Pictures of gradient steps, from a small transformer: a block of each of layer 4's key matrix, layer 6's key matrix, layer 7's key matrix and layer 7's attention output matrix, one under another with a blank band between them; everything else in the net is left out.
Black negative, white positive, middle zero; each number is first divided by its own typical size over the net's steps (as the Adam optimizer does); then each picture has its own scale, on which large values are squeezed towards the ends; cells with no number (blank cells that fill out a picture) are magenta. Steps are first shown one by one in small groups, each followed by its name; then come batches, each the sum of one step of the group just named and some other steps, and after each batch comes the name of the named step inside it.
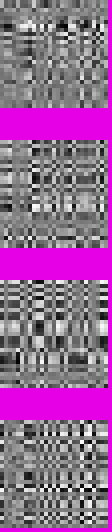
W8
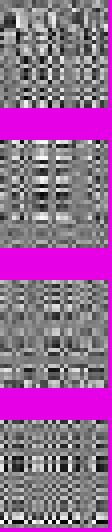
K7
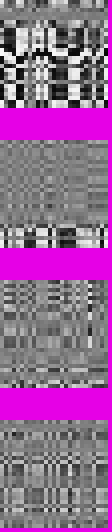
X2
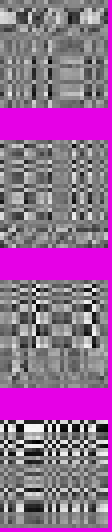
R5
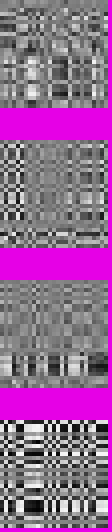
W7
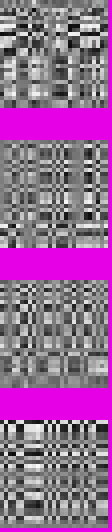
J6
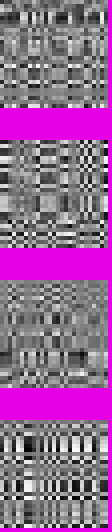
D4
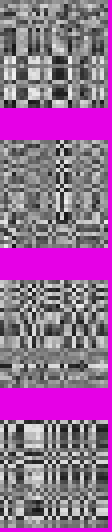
J6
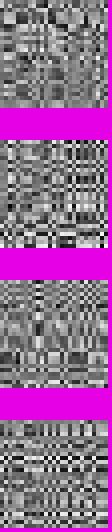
W8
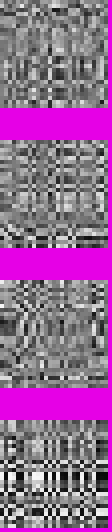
W8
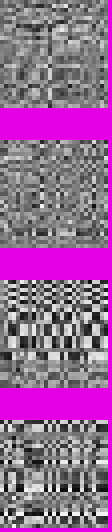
D4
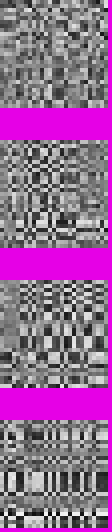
W8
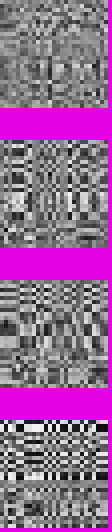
R5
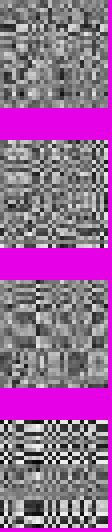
W8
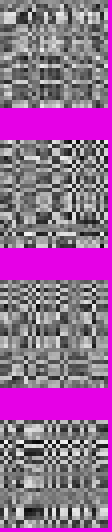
R5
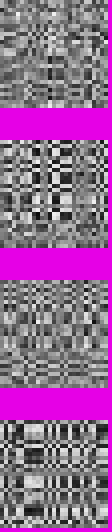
R5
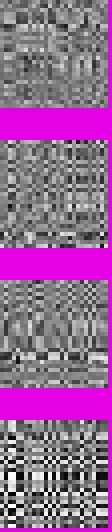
W8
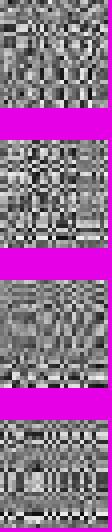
W8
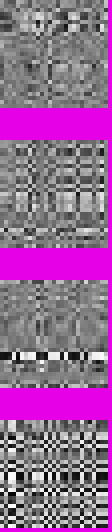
W8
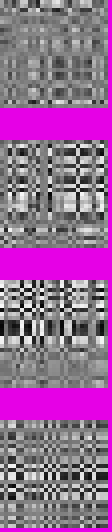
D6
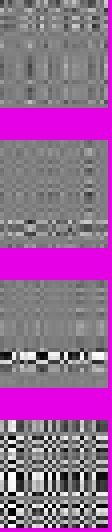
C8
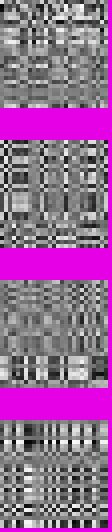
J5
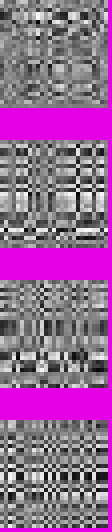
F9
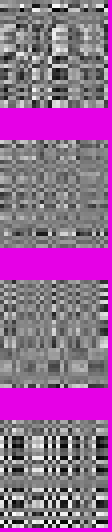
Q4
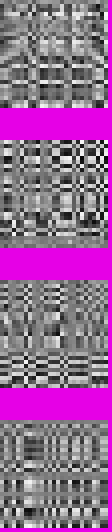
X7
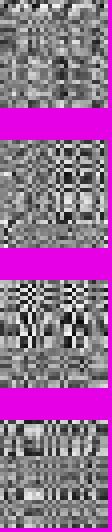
D6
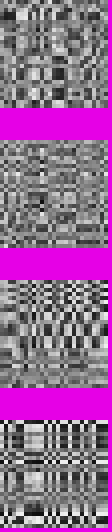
Q4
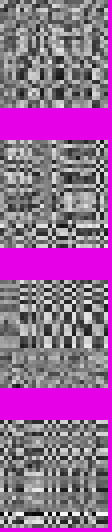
Q4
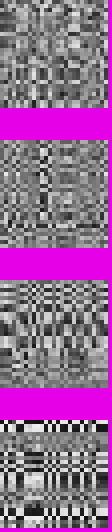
X7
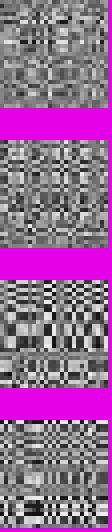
J5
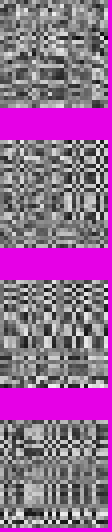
X7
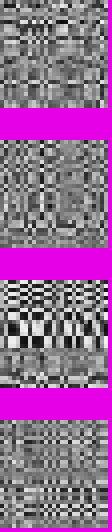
J5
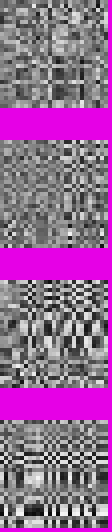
X7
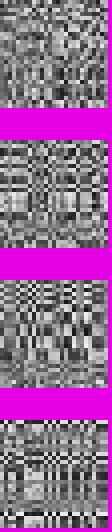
J5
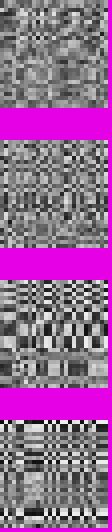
X7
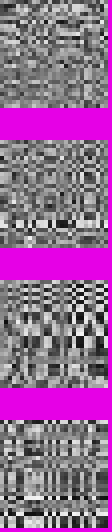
J5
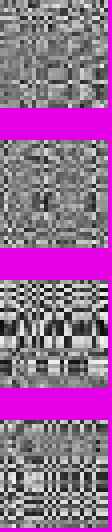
D6
